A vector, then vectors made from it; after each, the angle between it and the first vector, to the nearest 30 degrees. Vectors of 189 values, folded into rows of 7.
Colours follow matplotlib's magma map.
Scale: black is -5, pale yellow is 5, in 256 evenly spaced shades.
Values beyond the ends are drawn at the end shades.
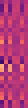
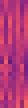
60 degrees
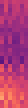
60 degrees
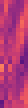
60 degrees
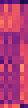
60 degrees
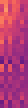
60 degrees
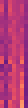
120 degrees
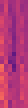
60 degrees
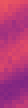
90 degrees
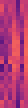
120 degrees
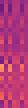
30 degrees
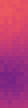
90 degrees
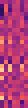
30 degrees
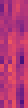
60 degrees
